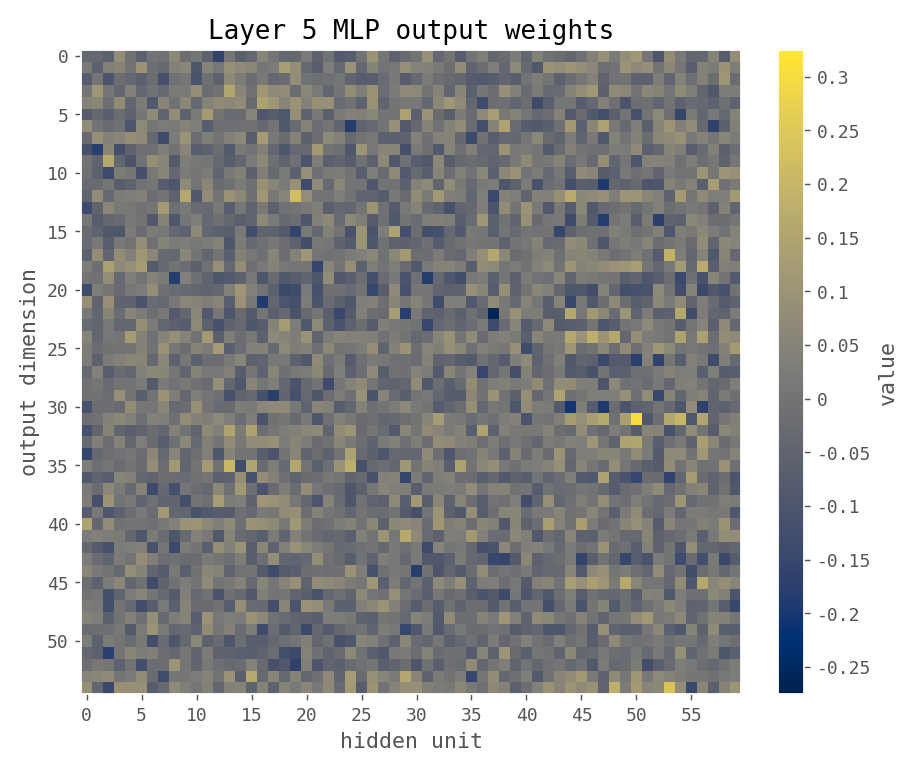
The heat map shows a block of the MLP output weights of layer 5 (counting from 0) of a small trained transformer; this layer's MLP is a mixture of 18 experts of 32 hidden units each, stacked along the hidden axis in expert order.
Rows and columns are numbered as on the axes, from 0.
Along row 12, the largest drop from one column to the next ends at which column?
10
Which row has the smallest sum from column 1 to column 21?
15
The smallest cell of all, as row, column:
22, 37
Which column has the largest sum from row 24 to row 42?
55
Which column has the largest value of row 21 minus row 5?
54
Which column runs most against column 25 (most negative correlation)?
13
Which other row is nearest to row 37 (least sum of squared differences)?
50
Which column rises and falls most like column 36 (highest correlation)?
24
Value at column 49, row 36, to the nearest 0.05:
-0.1
